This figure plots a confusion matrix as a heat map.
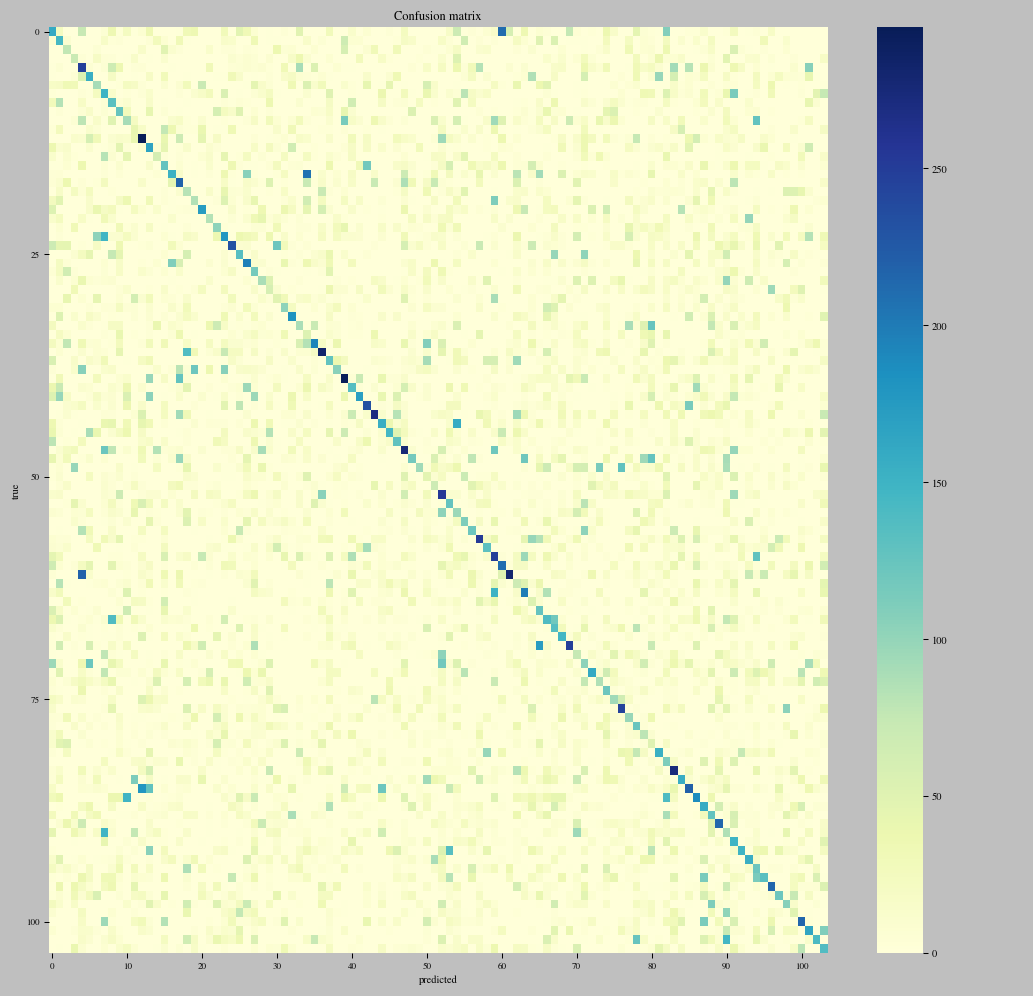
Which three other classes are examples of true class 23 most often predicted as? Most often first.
7, 6, 101
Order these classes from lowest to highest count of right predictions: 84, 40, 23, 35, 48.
48, 40, 84, 23, 35
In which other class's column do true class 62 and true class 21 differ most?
93
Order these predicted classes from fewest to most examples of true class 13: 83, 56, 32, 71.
56, 83, 71, 32
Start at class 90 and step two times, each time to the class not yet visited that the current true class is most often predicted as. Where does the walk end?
91
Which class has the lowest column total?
49
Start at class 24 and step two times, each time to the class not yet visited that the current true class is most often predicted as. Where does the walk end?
59
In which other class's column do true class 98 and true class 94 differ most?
88
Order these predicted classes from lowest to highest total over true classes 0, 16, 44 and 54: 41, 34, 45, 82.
41, 45, 82, 34
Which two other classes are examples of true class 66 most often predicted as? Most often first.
8, 67
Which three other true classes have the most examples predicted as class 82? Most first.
86, 0, 88
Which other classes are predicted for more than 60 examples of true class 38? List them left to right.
4, 17, 19, 23
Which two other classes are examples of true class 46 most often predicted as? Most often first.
0, 85
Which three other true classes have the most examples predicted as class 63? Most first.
48, 59, 20
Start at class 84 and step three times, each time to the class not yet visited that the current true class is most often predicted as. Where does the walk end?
42
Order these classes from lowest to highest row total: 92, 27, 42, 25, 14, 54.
27, 14, 54, 25, 42, 92
